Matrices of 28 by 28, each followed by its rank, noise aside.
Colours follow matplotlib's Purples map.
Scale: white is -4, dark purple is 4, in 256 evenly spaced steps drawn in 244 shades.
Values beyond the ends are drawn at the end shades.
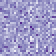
six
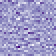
five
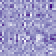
four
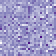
six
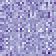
five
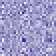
four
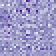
four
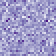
six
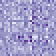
four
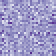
six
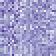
six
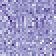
seven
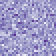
seven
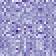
five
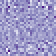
five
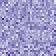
seven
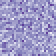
seven
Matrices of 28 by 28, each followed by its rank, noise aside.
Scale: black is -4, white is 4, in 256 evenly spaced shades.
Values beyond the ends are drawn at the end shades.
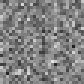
seven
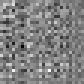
four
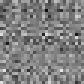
four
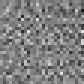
four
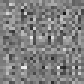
four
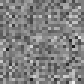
eight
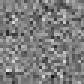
seven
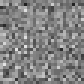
six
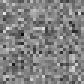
seven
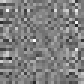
four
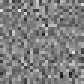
five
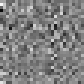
six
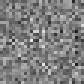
eight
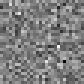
eight
